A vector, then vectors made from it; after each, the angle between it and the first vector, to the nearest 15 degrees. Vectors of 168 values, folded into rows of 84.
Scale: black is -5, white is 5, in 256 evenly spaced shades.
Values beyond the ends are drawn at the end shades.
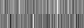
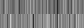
165 degrees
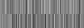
90 degrees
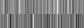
15 degrees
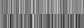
45 degrees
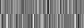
60 degrees
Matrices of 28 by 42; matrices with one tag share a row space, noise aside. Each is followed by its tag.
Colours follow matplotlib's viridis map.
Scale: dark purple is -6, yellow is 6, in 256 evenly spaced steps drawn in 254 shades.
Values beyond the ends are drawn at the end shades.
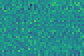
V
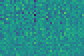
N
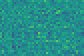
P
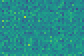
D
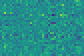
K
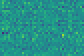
D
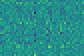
N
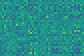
V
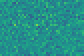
P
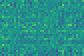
D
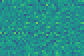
P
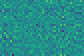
K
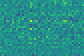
V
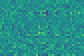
P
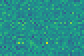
V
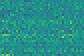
D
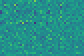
N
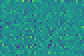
N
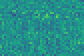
P
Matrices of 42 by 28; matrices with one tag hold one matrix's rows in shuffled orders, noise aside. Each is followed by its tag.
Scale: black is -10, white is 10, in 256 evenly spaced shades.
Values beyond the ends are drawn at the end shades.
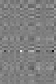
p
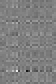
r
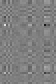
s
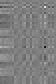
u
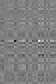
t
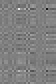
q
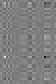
s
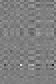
p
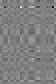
p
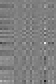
u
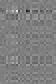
r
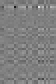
t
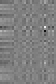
u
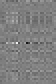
r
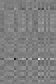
t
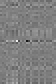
r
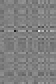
t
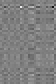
p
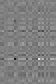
t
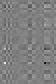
s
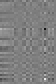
u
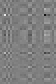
s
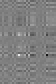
q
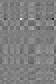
p
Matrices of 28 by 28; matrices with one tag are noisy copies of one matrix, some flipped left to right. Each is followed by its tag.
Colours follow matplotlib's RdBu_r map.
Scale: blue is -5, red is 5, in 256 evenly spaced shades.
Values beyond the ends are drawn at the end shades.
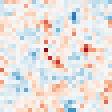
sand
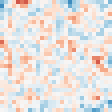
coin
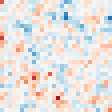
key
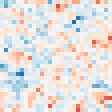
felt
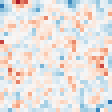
coin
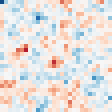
sand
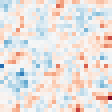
felt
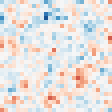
key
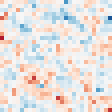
key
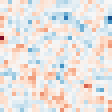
key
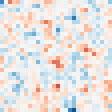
sand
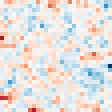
felt
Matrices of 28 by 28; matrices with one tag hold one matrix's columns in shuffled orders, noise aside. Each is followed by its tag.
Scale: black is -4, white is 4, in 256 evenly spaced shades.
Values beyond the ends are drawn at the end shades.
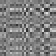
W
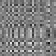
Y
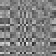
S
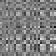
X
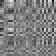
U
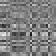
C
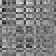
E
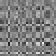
S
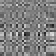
C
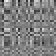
U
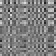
E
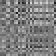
E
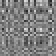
U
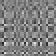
S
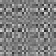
W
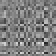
S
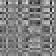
E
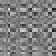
W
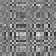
C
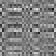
W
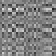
W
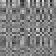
U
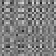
E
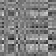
X
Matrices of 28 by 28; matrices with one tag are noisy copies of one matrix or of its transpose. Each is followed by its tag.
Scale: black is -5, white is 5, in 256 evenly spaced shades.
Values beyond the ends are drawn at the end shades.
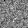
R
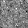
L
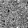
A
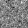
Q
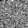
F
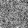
A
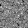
R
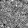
F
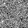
Q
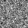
R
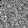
F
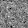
L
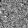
F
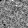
F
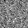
R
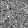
L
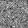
L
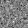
R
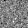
R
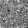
A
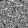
F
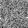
A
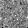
A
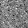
L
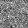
L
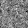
L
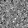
R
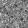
Q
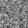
Q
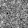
Q
